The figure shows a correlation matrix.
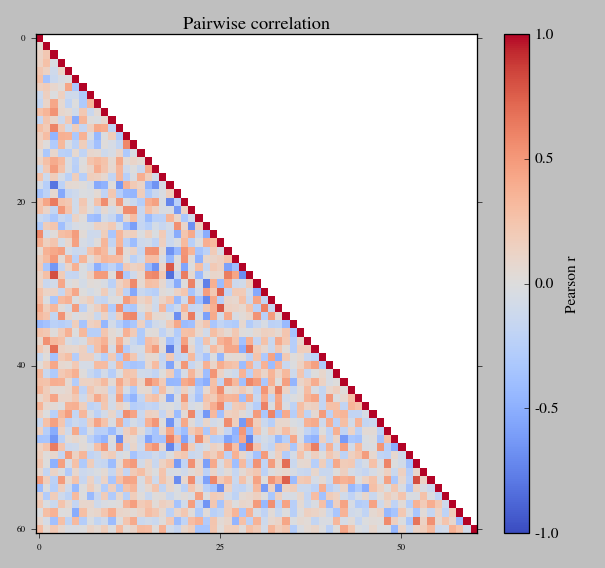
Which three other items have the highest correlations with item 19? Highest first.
23, 35, 49
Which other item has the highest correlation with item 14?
17
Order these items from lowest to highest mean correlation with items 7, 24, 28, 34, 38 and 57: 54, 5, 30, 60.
5, 60, 30, 54
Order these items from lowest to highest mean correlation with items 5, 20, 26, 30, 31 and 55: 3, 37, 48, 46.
48, 46, 37, 3
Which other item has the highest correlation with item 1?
37
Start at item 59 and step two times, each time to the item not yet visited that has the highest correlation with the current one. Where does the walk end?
54
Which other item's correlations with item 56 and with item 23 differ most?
30
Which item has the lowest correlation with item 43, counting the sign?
55
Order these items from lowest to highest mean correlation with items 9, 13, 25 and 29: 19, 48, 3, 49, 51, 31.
49, 19, 48, 51, 31, 3
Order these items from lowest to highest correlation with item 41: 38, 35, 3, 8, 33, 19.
19, 8, 35, 38, 33, 3
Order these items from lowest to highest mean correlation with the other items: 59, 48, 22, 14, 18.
18, 22, 14, 48, 59
